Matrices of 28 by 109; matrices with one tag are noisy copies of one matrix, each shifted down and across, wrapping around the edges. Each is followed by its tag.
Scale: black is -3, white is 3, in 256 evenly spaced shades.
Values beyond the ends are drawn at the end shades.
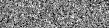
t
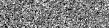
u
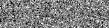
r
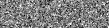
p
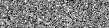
u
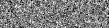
t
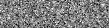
r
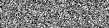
r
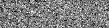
u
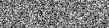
u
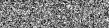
r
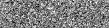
u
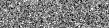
r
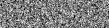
t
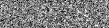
u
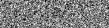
t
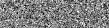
r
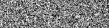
p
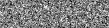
r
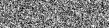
r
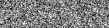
r
